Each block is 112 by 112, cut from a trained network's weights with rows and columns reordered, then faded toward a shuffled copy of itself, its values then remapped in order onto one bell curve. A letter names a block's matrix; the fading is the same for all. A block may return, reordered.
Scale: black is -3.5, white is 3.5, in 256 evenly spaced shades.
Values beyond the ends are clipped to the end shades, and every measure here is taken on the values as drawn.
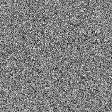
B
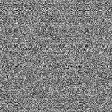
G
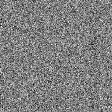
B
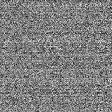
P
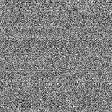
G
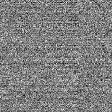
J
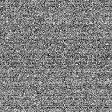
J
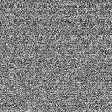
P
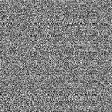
G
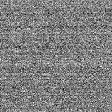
P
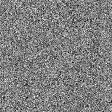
B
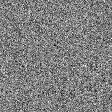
B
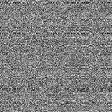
G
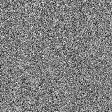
B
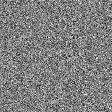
B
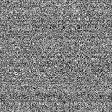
P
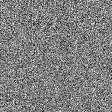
B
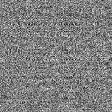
G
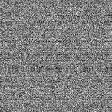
J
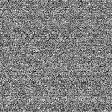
P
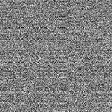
G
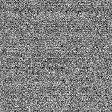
P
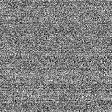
P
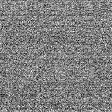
P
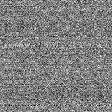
J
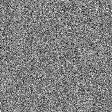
B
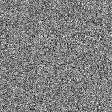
B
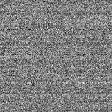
J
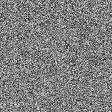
B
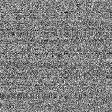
J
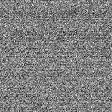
P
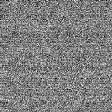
J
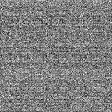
J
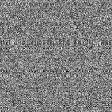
G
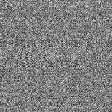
G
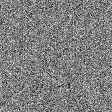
B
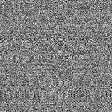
G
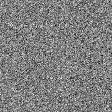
B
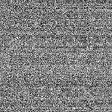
J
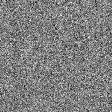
B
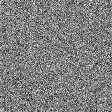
B
